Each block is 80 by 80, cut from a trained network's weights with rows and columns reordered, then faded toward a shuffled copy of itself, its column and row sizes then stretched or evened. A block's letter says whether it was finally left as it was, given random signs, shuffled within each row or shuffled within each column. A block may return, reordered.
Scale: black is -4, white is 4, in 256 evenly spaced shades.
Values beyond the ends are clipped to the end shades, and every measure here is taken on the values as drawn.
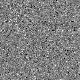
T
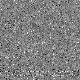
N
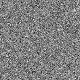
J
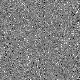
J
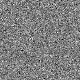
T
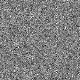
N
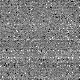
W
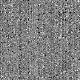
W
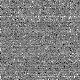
W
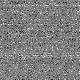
T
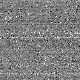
T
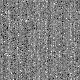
J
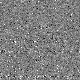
T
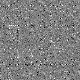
N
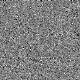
N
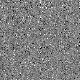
N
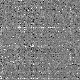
W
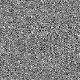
W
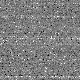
T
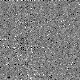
N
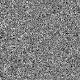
N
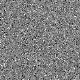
J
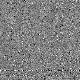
N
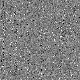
J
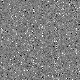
J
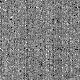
W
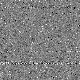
T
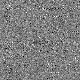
N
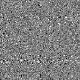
W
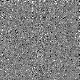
N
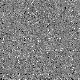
N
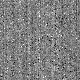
J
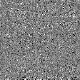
N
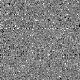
W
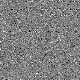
T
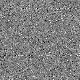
T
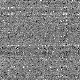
W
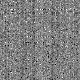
W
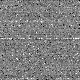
T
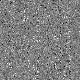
J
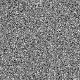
J
